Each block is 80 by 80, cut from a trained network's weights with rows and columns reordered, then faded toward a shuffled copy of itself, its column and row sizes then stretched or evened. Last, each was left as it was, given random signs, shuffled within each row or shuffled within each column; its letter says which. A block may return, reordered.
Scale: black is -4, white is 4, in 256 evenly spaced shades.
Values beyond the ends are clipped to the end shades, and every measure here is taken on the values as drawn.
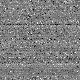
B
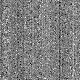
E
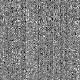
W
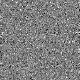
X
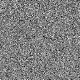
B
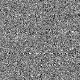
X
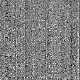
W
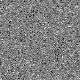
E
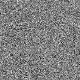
X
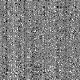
W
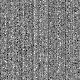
E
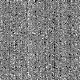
W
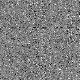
X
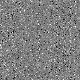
E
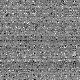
W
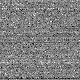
B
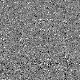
X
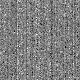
E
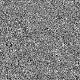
X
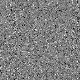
E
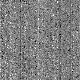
E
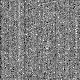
E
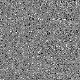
X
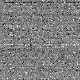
W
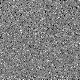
B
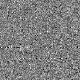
W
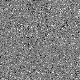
B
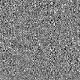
W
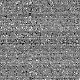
W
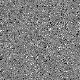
X
